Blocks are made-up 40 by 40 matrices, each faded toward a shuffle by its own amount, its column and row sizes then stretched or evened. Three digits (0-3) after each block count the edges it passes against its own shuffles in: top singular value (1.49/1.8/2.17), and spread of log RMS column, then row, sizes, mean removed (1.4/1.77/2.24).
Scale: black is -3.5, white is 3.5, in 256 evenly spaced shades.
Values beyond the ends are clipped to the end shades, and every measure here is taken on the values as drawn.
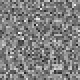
2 0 0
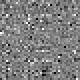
2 1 1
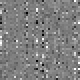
0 3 0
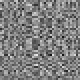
3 1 2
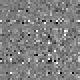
0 1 2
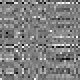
3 1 3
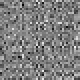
3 2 2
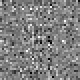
1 2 0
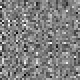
2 3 0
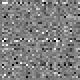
1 1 3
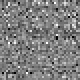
2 1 1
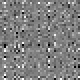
2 3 2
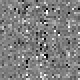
0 3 1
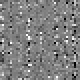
0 3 0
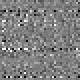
2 2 3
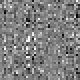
2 3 0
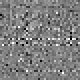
2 0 3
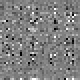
1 3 3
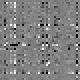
3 3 3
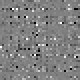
1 1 3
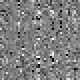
1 3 1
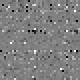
0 0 2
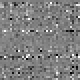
0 2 3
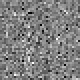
0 2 0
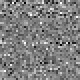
0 0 2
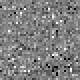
0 2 2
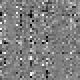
1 3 2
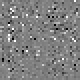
0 2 2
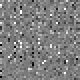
1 2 0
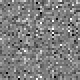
0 2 0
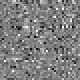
2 0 1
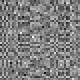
3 1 1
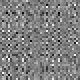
3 3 1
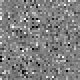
0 1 2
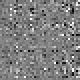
0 3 3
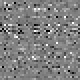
2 1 3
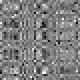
3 3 1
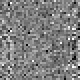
2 2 0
